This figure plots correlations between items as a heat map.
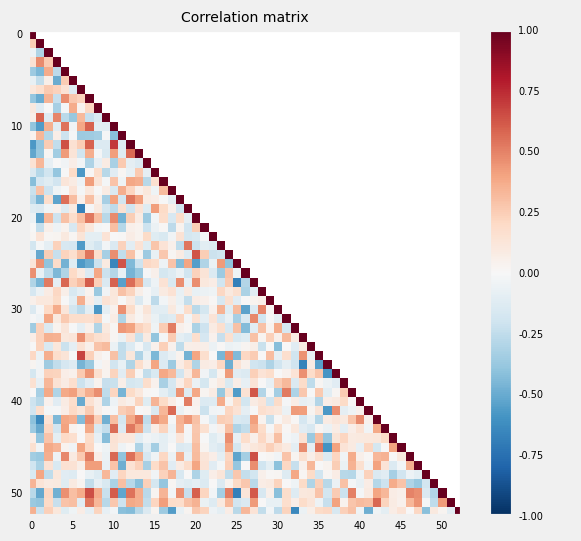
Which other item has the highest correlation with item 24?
20
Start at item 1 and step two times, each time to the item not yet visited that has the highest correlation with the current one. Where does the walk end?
3
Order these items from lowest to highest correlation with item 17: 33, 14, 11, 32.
14, 33, 11, 32
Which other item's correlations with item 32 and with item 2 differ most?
52
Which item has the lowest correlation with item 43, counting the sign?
1
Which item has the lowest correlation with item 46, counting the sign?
25
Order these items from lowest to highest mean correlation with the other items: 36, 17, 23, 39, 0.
36, 0, 23, 17, 39
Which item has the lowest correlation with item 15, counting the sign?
6
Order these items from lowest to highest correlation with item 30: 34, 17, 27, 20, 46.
34, 20, 27, 46, 17
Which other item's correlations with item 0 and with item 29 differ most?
12
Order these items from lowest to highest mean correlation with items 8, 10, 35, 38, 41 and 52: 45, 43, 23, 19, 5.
23, 19, 43, 5, 45
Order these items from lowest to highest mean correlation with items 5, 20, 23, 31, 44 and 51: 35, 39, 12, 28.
28, 35, 12, 39
